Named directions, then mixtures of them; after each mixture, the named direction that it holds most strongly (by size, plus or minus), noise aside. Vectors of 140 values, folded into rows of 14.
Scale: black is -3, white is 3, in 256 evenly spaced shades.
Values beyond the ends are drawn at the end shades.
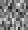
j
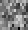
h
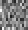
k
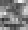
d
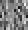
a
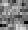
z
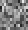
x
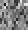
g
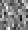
a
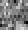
z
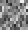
x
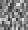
j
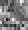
d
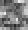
d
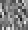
a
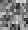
h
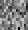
j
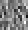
a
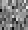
k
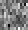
h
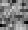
z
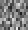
j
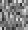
k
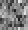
h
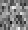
h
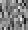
a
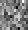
h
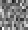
k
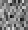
k
